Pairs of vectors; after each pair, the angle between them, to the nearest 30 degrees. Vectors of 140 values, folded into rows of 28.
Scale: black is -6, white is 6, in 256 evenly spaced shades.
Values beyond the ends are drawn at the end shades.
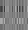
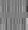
120 degrees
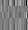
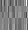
150 degrees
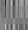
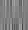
120 degrees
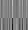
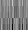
30 degrees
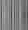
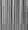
30 degrees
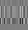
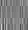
120 degrees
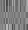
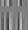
90 degrees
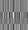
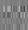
90 degrees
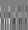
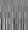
60 degrees
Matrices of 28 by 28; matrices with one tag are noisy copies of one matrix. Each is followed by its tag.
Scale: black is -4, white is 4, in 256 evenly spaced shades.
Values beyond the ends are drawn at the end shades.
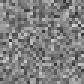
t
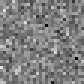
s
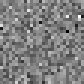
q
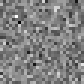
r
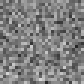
r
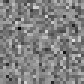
s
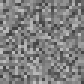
t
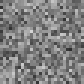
r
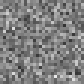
q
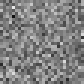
r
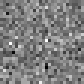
r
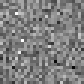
q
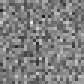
q
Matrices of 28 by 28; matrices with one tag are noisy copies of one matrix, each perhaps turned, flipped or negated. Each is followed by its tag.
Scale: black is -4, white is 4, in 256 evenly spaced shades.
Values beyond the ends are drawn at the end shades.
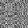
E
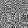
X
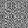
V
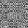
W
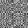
E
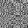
E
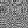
X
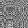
X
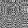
X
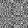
E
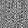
V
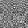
E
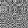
X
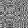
X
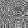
X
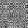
W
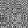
X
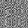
V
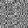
E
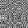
X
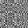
E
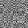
E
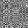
W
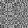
E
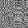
X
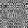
W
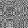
X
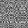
V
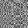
E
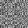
E
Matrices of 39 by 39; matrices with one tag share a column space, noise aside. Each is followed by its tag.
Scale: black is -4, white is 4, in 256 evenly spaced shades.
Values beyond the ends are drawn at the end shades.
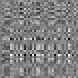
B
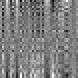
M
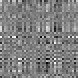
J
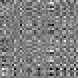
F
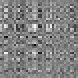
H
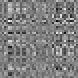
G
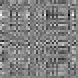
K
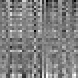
M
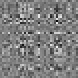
G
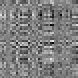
K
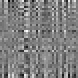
M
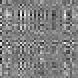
K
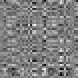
F
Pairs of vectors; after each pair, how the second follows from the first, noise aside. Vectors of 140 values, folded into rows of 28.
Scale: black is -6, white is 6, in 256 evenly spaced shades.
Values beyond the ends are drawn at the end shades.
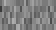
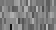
shuffled.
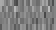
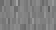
negated, shrunk.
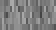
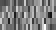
reversed, scaled up.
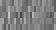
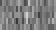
shuffled.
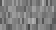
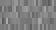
wrapped around, negated, shrunk.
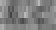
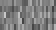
shuffled.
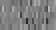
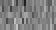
shuffled.
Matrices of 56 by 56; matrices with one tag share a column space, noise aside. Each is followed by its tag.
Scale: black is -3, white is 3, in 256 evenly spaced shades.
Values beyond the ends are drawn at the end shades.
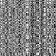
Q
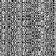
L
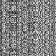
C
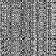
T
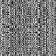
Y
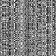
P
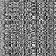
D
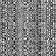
T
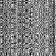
Q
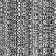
D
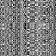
P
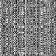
Y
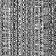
P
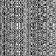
P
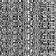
L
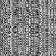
Y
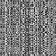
Y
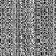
Q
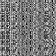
L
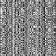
Y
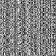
Q
